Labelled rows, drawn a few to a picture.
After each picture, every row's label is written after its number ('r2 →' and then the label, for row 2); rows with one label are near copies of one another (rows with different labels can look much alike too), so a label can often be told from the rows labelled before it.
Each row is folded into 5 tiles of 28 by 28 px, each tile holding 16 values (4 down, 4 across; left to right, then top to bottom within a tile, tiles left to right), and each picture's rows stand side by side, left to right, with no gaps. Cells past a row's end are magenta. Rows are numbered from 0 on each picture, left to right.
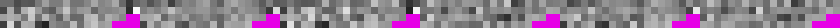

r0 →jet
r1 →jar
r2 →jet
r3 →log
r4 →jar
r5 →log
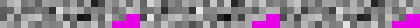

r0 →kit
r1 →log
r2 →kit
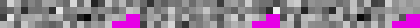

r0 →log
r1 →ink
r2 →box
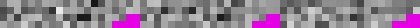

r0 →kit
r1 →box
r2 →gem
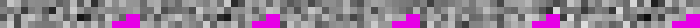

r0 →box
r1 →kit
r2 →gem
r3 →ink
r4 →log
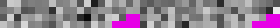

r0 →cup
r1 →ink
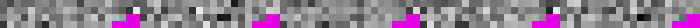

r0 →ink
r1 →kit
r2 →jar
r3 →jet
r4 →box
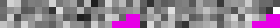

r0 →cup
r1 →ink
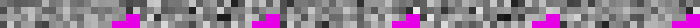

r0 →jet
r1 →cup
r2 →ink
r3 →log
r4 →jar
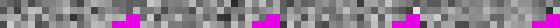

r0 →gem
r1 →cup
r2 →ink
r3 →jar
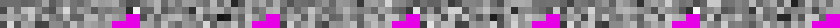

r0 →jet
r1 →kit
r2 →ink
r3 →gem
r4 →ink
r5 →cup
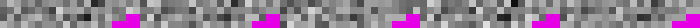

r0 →kit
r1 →cup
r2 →gem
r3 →cup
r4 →log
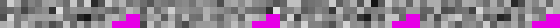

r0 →log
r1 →ink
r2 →cup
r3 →kit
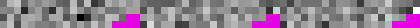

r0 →box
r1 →jet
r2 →ink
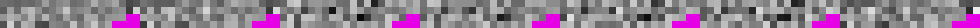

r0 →jet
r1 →jet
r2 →box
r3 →box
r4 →log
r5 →kit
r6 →jet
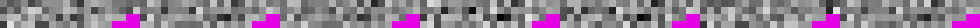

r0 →gem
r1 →log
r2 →cup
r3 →box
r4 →kit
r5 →jet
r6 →log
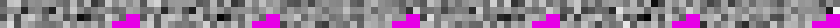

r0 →box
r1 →box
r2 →jar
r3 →log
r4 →kit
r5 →jar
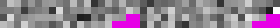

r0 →log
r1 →ink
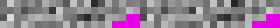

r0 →log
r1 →log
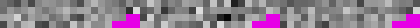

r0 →jar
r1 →log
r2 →ink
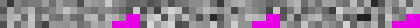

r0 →ink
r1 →gem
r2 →kit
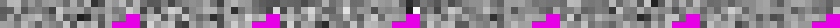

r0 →kit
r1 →gem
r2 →jet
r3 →gem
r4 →cup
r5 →gem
